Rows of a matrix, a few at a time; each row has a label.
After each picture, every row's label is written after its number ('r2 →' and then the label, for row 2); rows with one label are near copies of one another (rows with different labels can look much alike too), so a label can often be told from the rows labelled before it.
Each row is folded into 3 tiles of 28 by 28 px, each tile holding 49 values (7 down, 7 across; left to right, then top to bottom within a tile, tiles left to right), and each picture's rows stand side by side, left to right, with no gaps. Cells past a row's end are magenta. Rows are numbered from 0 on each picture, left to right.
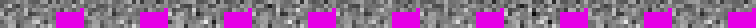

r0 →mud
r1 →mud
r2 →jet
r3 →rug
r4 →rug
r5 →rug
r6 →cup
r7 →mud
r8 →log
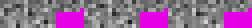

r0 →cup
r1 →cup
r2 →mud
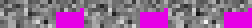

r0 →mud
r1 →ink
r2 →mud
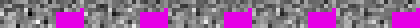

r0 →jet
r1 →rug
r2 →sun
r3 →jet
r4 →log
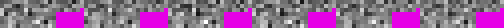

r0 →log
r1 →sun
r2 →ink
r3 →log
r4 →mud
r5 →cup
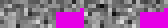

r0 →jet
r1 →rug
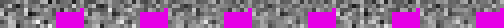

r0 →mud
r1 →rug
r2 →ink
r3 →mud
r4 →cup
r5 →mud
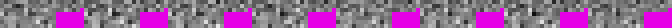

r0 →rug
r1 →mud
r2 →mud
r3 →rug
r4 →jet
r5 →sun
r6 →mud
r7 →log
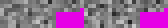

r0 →log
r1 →cup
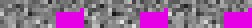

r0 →mud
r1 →mud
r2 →ink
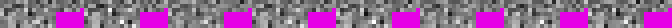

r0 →cup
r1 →sun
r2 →log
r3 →sun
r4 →jet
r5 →sun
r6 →ink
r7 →jet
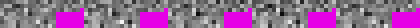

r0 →sun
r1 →jet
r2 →mud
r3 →ink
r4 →mud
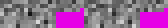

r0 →jet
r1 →sun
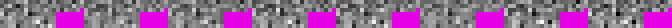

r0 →mud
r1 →ink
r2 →log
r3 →ink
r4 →sun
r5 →sun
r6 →log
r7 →cup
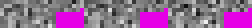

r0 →log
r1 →sun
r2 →ink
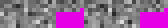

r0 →rug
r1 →ink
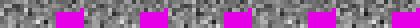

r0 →log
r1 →mud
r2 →cup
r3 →log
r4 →jet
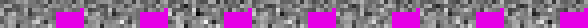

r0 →log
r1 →jet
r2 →mud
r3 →jet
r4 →rug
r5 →sun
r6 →cup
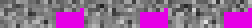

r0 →cup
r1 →ink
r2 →ink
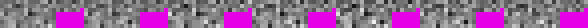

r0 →mud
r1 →cup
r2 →mud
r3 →cup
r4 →mud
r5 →cup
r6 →ink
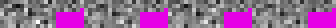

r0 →ink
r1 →rug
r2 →rug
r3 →cup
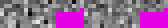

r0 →log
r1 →rug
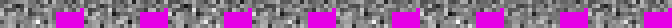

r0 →ink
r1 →cup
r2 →rug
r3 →jet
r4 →jet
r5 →mud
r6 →cup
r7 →ink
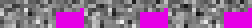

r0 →sun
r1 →log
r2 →rug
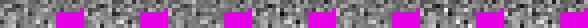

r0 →sun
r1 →cup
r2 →log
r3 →cup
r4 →log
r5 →sun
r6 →cup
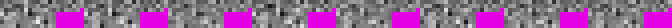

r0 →jet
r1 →mud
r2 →mud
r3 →rug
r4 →log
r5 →sun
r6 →cup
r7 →ink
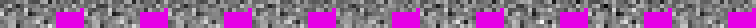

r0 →mud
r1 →mud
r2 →mud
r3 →cup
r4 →ink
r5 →cup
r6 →log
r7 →rug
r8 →mud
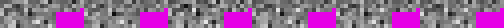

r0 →log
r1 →mud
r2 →ink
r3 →sun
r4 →cup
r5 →rug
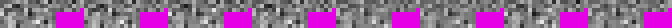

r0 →log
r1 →ink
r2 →rug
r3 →ink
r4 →sun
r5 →mud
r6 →rug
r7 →log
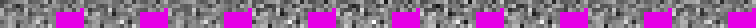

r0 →ink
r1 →jet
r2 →log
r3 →jet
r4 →ink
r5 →ink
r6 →jet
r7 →jet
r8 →log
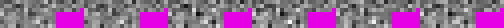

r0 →rug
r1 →ink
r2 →rug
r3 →jet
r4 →log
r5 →cup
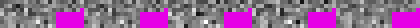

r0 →ink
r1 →ink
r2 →mud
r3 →log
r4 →sun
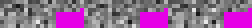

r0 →ink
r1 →cup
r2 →sun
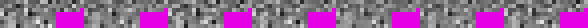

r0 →mud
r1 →sun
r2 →log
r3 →log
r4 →jet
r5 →mud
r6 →log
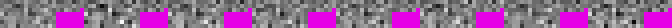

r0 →rug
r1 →rug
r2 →rug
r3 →jet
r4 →cup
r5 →ink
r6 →rug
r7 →cup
